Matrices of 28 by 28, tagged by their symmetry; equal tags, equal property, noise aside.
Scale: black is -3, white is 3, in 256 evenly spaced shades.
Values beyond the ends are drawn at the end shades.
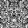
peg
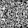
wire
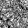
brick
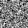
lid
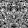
peg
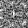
wire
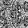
wire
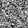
lid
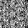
wire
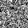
lid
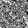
brick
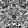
peg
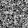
brick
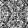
wire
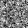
wire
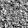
lid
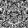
peg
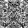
peg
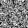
lid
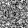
wire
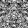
peg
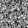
lid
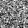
lid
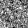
lid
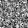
lid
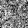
lid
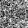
wire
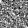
brick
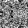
wire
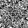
brick
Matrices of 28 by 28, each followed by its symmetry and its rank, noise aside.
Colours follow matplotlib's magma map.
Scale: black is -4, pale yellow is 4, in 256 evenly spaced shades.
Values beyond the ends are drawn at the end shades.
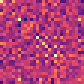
symmetric, rank five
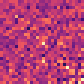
symmetric, rank six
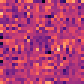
no symmetry, rank six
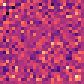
symmetric, rank six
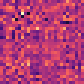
no symmetry, rank six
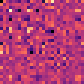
symmetric, rank four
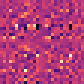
no symmetry, rank four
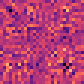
symmetric, rank six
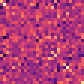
symmetric, rank six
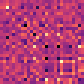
symmetric, rank five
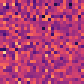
no symmetry, rank five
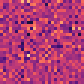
no symmetry, rank six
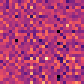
no symmetry, rank five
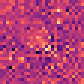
symmetric, rank six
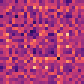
symmetric, rank four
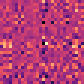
no symmetry, rank four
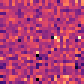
antisymmetric, rank six
